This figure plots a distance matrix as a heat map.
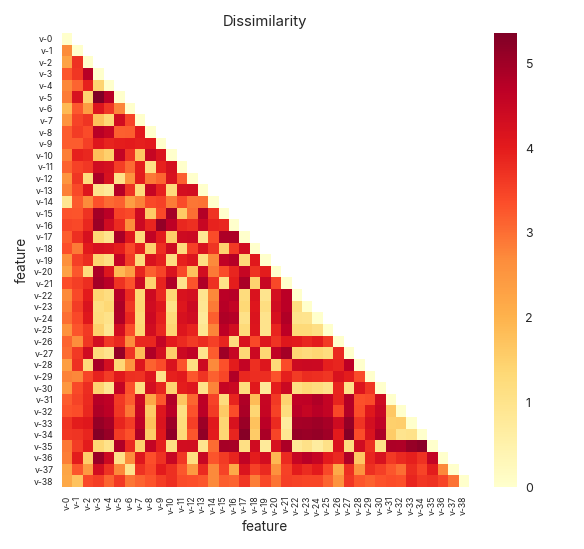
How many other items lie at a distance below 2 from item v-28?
5
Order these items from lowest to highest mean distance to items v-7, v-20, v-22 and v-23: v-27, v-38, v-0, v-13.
v-13, v-27, v-0, v-38
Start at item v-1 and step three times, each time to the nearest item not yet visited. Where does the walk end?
v-14
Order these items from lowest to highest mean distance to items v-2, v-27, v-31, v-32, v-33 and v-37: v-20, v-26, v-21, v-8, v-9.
v-21, v-8, v-20, v-26, v-9
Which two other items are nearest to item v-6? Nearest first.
v-37, v-0
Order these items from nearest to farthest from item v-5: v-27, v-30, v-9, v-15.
v-15, v-9, v-30, v-27
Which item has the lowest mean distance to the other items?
v-0
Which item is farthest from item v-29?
v-16
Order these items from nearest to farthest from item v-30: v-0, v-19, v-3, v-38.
v-19, v-3, v-0, v-38
